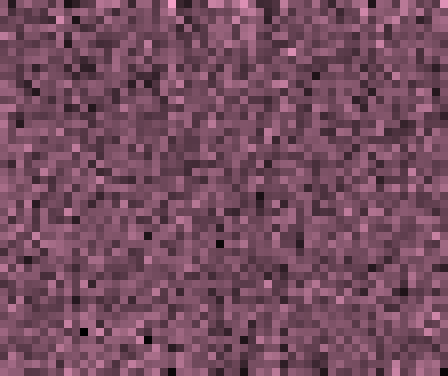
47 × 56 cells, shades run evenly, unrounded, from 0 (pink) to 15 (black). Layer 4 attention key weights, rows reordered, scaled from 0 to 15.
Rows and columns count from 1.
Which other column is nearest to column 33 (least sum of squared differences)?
42
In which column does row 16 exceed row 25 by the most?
3
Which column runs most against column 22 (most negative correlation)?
20
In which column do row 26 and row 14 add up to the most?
12
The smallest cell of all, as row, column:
1, 22
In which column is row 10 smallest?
50
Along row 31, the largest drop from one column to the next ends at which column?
29
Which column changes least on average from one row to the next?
51
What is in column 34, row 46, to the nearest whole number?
7
